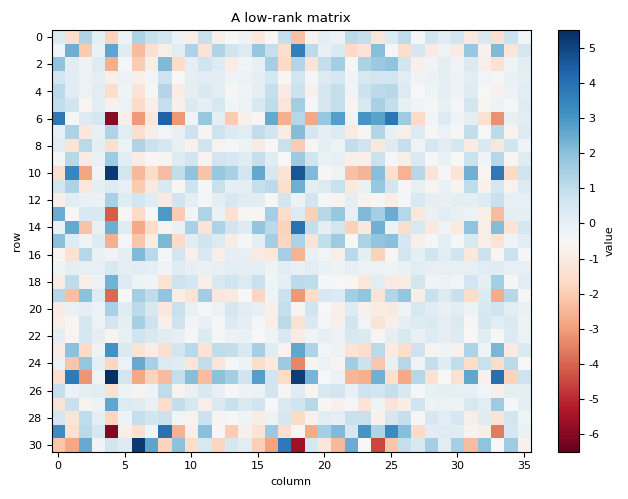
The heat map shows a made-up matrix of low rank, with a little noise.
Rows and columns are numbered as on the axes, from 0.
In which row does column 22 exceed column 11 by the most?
30
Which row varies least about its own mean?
17
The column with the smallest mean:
6
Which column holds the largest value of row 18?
4
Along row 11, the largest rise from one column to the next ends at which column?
18
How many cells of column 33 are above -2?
27
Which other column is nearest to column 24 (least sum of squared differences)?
16
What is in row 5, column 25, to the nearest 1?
1
